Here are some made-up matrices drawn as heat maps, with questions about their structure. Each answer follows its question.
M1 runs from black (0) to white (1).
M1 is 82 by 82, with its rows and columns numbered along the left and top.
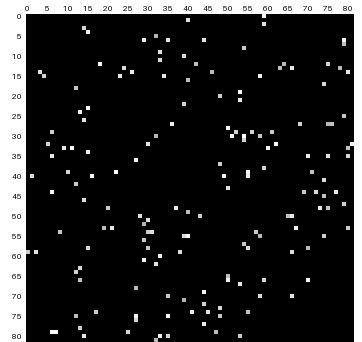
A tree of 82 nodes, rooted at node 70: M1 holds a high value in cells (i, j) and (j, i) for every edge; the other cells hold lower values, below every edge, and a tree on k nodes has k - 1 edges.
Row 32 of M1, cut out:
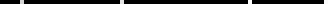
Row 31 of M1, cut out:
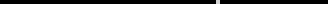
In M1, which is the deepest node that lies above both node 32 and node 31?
30
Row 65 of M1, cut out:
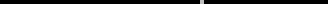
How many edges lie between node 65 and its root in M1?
3
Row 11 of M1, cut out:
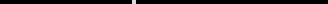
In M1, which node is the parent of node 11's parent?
80
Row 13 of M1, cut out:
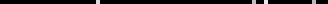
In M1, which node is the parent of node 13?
66
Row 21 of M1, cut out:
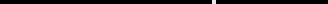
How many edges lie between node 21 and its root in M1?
4
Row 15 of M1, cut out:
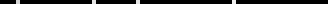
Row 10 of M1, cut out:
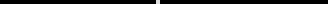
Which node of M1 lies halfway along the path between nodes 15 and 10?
55
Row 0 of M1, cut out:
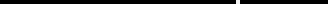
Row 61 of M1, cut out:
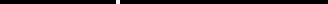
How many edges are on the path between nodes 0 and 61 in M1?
7
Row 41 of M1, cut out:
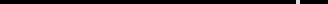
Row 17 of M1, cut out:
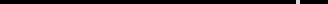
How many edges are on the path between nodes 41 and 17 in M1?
2
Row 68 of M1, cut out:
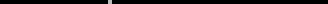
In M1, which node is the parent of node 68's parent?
75
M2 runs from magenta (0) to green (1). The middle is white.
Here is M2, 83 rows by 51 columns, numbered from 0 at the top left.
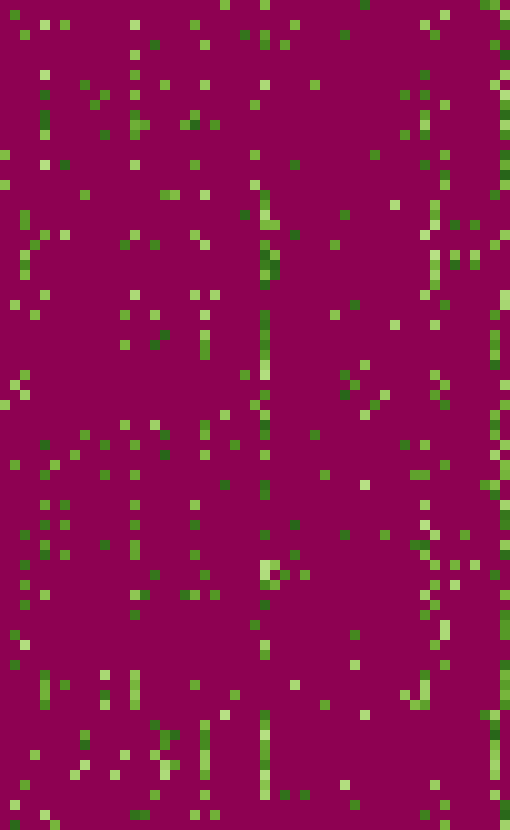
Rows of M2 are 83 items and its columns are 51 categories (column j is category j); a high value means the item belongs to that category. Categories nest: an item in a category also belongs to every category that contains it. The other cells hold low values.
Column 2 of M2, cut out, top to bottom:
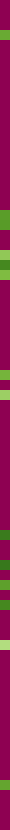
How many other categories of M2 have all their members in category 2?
7
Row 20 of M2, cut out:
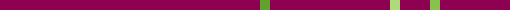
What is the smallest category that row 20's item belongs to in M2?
39
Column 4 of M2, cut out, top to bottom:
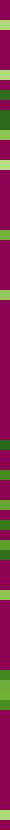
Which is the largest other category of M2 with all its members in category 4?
19
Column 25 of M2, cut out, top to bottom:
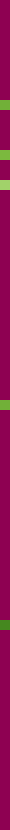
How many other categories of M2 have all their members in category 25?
3
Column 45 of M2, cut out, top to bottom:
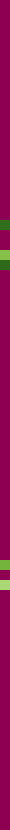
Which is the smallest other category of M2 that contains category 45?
27
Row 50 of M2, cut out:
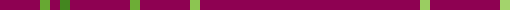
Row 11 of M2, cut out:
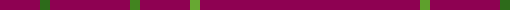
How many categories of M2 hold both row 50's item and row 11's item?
5
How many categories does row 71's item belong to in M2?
5
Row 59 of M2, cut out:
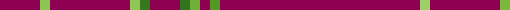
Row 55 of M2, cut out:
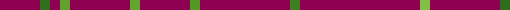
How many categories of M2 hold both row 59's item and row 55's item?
5
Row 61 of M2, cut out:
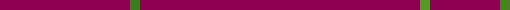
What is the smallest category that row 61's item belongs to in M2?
42
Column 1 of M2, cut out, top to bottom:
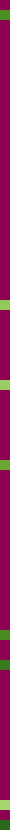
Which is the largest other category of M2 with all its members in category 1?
35
